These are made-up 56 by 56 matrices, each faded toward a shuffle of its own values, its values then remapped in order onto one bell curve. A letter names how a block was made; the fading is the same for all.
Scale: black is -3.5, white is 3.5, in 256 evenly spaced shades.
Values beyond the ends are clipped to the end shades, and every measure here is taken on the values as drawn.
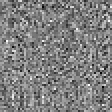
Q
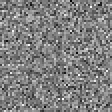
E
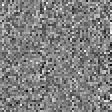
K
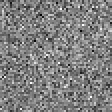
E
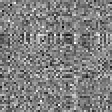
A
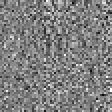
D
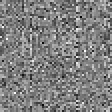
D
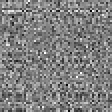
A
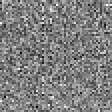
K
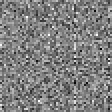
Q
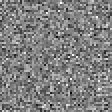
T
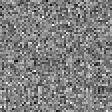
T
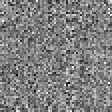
D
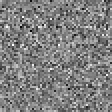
E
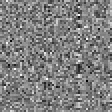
Q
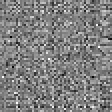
A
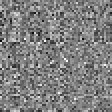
A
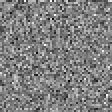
E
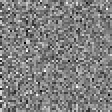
K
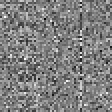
D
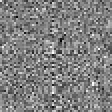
A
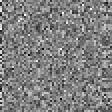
D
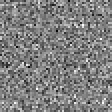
T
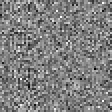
Q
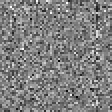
K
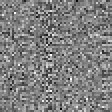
D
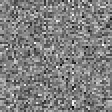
Q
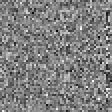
Q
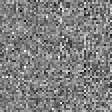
K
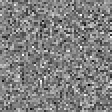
E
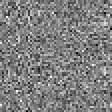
Q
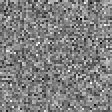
E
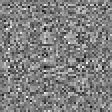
A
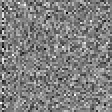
K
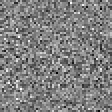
T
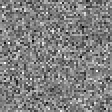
E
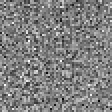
K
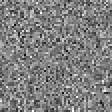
T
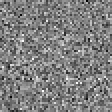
E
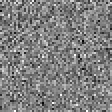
T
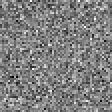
E
